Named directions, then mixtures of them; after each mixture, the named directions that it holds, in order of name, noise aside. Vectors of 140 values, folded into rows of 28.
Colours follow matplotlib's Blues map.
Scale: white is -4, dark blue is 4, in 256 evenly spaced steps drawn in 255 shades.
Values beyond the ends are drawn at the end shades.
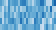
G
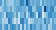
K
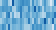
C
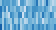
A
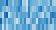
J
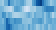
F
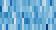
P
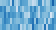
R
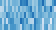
G, K.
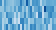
K.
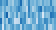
J, K.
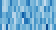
K, P.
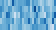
C, P.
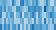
A, C, K.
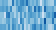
C, K.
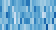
C, K, P.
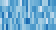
J, P.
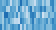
J, K, R.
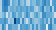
K, P.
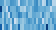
A, P.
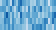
C, J, R.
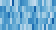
C, R.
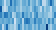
P.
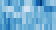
F.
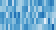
C, J.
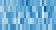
K.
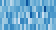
K.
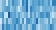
J.
